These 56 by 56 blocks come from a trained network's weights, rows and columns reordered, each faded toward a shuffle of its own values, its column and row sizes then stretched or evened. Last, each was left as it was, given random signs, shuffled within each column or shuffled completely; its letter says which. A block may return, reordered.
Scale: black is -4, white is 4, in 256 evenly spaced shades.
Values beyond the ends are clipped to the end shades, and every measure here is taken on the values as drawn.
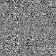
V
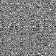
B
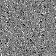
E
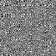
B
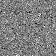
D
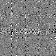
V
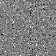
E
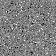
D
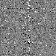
V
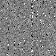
E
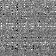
B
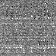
B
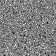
D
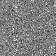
E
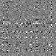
B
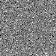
E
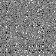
V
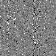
E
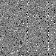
E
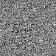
V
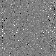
E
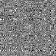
B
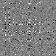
B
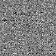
V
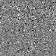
V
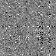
V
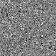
E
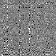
B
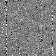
E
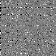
V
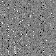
E
